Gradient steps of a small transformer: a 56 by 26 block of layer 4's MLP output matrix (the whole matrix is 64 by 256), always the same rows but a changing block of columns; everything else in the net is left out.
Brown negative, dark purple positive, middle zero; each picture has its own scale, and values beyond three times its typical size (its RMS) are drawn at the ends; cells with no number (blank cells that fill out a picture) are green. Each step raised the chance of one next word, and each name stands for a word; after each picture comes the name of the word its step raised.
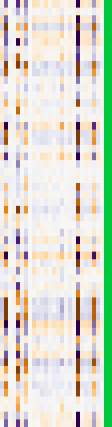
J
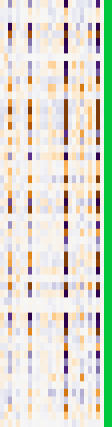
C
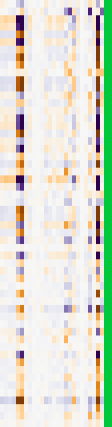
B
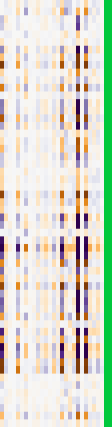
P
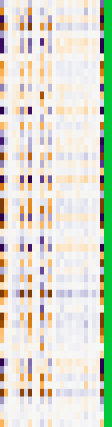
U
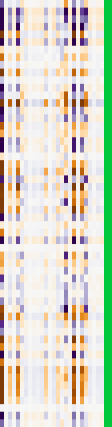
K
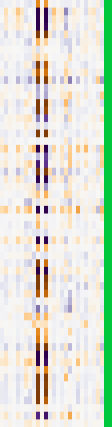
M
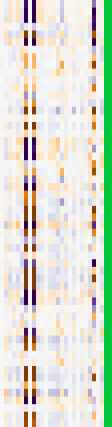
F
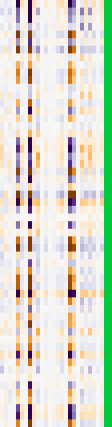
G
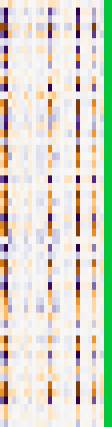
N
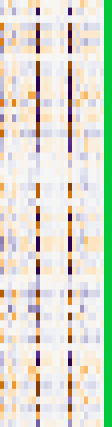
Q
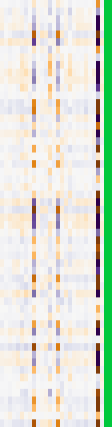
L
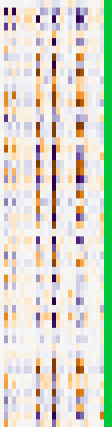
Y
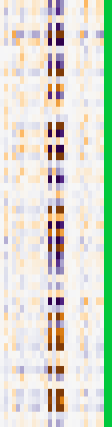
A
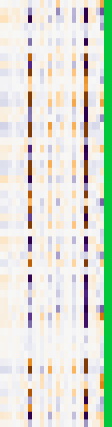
Y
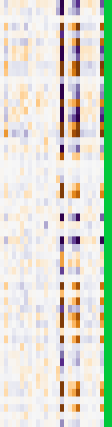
Q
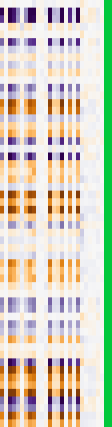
F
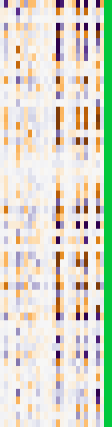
C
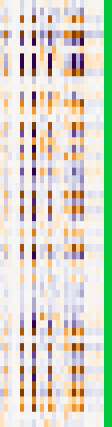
A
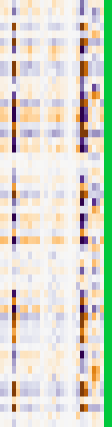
Q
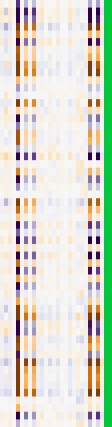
J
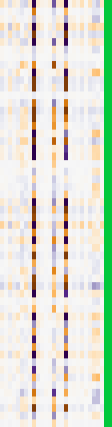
C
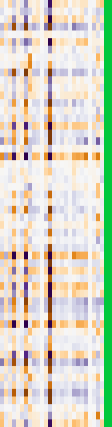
J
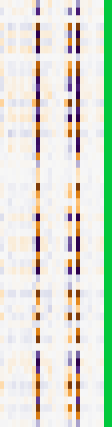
Q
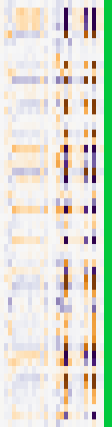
M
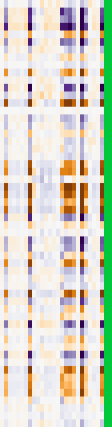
K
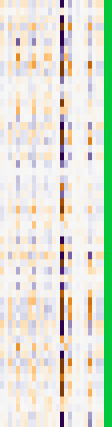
J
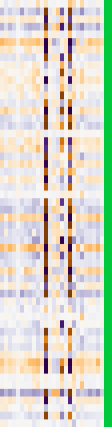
U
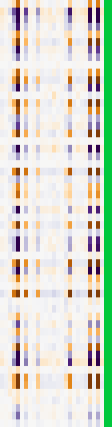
M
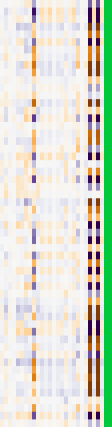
J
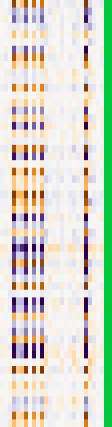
P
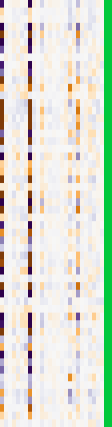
C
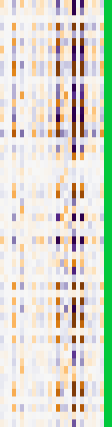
Q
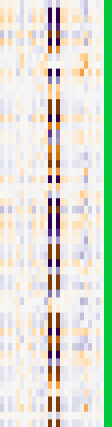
L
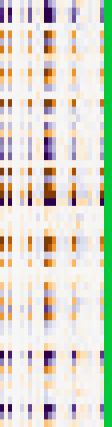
G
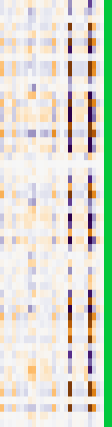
Q
